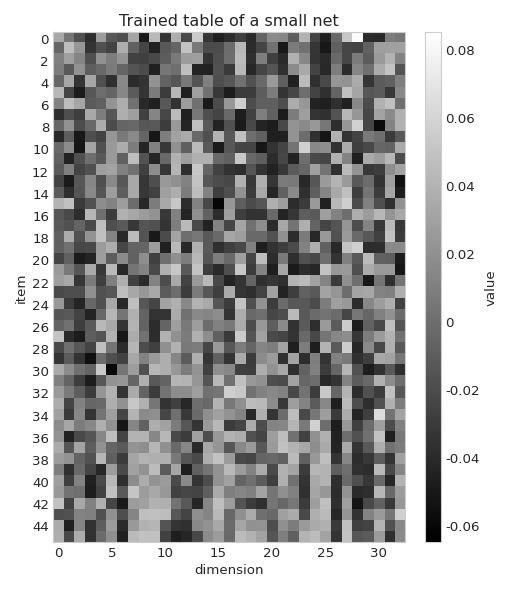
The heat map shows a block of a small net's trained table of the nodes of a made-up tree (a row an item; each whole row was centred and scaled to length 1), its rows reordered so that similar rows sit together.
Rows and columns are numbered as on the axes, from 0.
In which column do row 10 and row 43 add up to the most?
32
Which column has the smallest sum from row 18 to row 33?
2
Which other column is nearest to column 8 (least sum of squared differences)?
15
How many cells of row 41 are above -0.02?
24
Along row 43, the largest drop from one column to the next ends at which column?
26
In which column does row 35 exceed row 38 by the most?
18
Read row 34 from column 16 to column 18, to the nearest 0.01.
0.02 0.01 -0.04
